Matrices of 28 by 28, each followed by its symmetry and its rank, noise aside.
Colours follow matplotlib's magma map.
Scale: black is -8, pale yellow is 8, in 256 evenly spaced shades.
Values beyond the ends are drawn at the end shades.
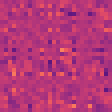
antisymmetric, rank four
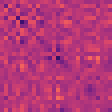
symmetric, rank three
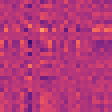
antisymmetric, rank two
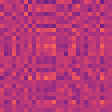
no symmetry, rank two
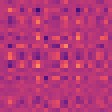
no symmetry, rank two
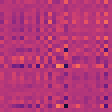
no symmetry, rank two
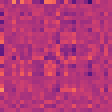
antisymmetric, rank two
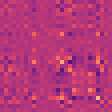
symmetric, rank two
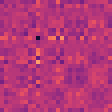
symmetric, rank three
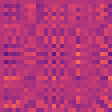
no symmetry, rank two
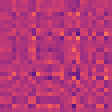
no symmetry, rank two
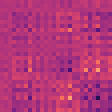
symmetric, rank two
